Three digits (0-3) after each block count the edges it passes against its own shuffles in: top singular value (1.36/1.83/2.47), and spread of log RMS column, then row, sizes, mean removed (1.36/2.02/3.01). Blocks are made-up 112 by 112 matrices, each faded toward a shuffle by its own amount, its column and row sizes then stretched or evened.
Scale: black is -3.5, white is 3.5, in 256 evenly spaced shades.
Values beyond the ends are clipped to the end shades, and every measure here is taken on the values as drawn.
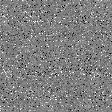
0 0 2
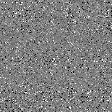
0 1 2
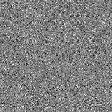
2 0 1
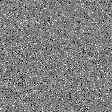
1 0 1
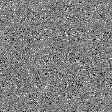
1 0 2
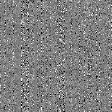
0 3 0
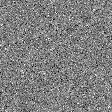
0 0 0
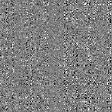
2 3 2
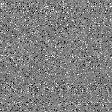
2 0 2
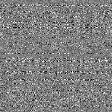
2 0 3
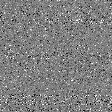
0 0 2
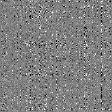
1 3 2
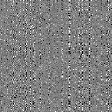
3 3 1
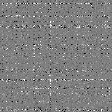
1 2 3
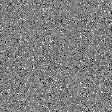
0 2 1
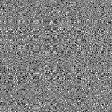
3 0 2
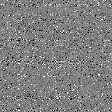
2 0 2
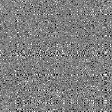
3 2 3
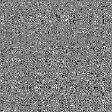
2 2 3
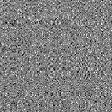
3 1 1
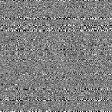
3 1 3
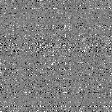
0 2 3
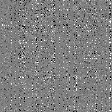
0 3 2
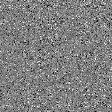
0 1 1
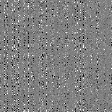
2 3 1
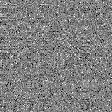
2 0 0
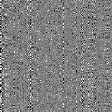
3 3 0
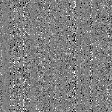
1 3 0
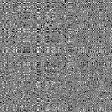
3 2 2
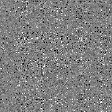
1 2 2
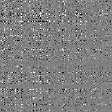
2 3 3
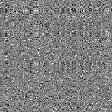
3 1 1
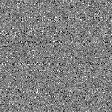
2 0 2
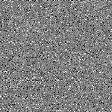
2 0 2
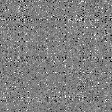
2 2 2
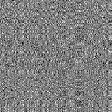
3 1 1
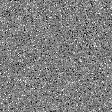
1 0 0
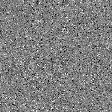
1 1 0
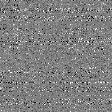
2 1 3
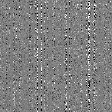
2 3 1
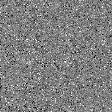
0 1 1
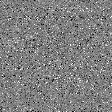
0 0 2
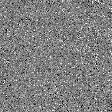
1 1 1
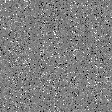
0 2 0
